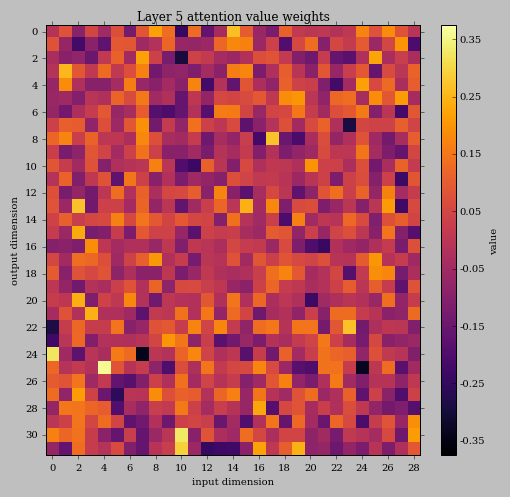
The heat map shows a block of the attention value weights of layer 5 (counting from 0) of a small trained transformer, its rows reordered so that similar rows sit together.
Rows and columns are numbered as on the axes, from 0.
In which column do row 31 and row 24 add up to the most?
10
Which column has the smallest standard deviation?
9
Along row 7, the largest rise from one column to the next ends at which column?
24
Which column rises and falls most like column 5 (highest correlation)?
27
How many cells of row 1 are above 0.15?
3
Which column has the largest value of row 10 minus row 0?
12
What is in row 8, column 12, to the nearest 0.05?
-0.15
